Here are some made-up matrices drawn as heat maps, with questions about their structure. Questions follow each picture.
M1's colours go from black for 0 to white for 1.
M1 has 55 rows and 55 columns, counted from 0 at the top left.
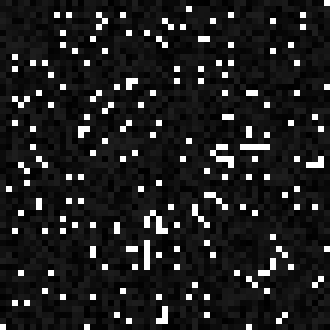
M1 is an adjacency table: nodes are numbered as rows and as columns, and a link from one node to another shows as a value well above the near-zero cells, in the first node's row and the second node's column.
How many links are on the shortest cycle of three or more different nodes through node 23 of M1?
8
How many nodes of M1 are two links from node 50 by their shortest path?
7
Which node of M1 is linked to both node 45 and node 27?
node 3
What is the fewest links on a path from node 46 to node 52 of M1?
3
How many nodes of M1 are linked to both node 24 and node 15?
3
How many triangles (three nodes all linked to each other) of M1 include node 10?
1
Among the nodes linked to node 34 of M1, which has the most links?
node 37
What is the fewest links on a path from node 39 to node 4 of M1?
7
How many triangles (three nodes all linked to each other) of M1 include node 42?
0
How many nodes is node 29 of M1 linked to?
5
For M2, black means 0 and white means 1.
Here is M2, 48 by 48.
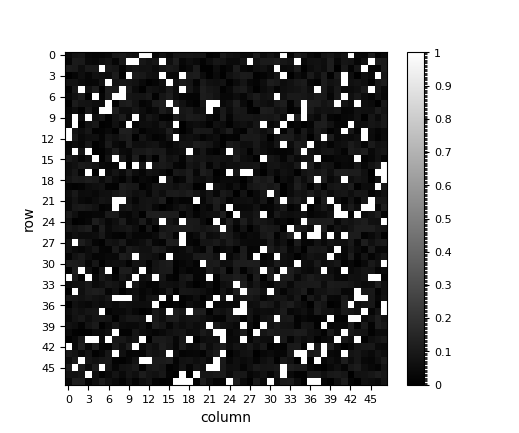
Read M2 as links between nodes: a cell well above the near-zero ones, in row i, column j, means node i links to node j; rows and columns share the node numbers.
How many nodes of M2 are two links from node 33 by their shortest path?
6
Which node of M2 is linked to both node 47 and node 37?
node 18
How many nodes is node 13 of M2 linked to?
2
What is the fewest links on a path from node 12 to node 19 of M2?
4
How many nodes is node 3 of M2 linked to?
6
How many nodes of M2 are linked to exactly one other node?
1
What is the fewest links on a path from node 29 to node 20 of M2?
5
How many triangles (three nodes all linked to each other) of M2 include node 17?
2
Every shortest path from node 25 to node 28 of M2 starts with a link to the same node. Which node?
node 23
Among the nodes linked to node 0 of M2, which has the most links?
node 32
